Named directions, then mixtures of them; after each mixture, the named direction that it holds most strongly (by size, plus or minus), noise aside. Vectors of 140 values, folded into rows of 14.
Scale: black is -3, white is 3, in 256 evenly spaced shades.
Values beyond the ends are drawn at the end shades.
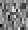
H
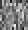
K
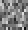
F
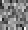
F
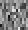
H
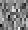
H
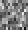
F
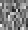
H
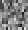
F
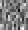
H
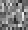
F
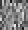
K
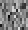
H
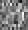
K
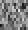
H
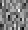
H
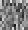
K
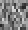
H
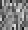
K
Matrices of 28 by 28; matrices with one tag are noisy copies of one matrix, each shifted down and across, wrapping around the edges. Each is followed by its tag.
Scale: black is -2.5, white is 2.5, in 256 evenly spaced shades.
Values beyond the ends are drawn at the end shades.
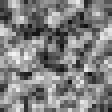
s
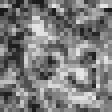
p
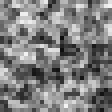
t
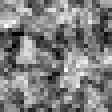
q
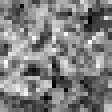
t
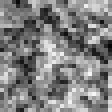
p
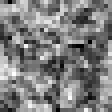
p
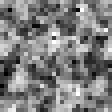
q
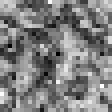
p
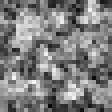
q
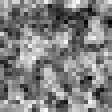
q
